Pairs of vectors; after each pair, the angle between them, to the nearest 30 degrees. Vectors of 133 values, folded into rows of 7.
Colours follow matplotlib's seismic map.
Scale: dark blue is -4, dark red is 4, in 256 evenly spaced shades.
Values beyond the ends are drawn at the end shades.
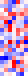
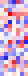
30 degrees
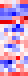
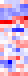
30 degrees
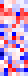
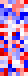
150 degrees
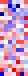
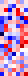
90 degrees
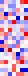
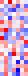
90 degrees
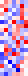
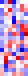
90 degrees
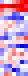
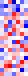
120 degrees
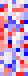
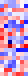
30 degrees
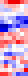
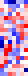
120 degrees
